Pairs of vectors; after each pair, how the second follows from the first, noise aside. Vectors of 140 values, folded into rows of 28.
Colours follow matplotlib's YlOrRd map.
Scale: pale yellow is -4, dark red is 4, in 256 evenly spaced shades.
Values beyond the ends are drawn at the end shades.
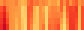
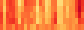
reversed.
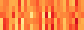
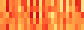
reversed.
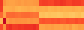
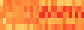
negated, partly zeroed.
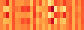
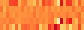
wrapped around, negated, partly zeroed.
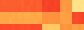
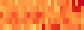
negated, partly zeroed.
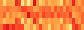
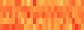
shrunk.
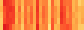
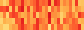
sign-scrambled.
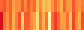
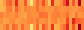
wrapped around, negated, partly zeroed.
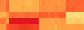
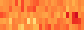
negated, partly zeroed.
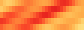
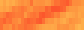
shrunk.
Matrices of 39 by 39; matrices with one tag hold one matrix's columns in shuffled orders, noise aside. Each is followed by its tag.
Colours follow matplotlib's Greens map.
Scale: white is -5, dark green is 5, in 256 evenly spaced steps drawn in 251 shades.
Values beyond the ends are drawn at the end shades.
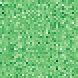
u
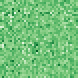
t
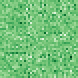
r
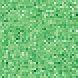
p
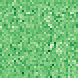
t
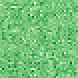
p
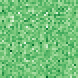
t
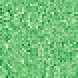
t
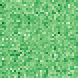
r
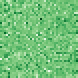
r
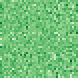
r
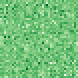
u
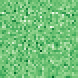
t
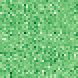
r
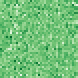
u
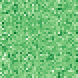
r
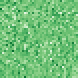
t
